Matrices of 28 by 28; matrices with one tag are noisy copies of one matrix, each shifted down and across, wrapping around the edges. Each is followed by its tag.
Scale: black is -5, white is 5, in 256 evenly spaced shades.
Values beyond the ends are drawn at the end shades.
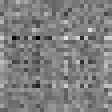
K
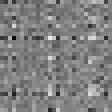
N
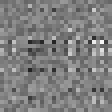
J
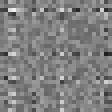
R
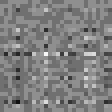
K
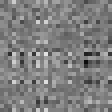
J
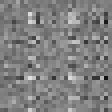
N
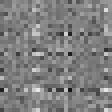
N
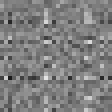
N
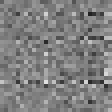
R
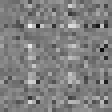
N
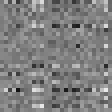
K
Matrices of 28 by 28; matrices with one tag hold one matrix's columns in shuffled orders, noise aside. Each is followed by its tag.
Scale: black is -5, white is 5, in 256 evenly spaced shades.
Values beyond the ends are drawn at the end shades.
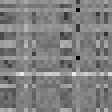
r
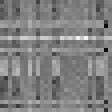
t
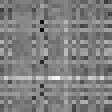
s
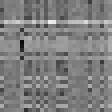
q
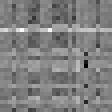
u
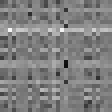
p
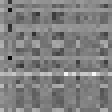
r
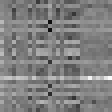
s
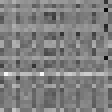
r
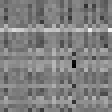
u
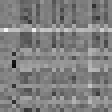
u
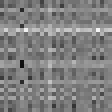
p
